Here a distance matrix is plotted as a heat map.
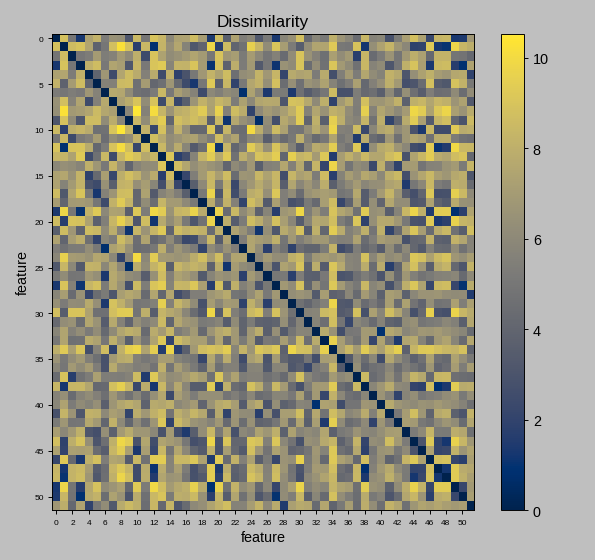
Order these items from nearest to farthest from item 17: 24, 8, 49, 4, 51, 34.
4, 51, 34, 24, 8, 49
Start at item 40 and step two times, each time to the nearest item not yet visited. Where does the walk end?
35
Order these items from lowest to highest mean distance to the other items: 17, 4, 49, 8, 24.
17, 4, 49, 24, 8
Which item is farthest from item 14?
34
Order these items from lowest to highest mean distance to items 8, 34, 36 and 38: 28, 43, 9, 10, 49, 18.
43, 28, 18, 10, 9, 49
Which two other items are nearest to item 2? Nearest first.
37, 11
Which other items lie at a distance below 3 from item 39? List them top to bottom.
14, 33, 42
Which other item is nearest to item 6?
23
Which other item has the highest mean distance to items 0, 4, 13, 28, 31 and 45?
8
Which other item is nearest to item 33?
42
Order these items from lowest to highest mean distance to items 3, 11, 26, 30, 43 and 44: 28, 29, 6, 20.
6, 29, 28, 20
